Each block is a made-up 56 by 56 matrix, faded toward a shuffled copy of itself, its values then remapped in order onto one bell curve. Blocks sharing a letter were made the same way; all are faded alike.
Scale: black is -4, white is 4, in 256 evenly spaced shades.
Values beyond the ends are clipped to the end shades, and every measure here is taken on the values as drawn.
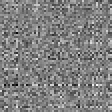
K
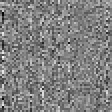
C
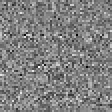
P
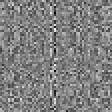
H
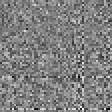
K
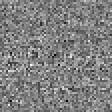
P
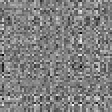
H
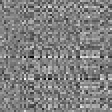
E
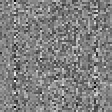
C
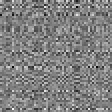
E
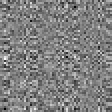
H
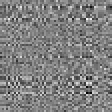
E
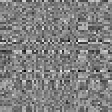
E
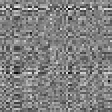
E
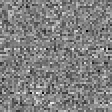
P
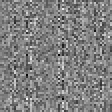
C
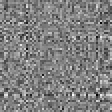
K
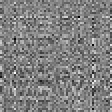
H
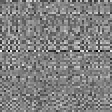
E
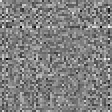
K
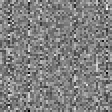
C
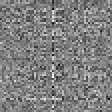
K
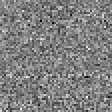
P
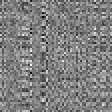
H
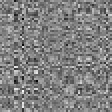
H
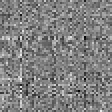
K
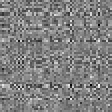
E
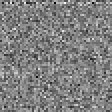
P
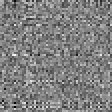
K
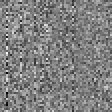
C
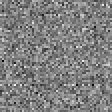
P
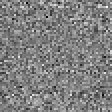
P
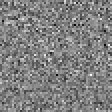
P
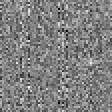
C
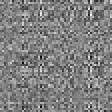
H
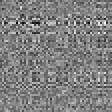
E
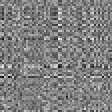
E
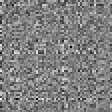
K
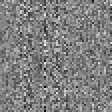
C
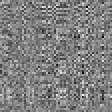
H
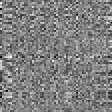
K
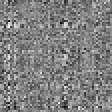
K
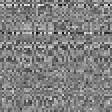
E
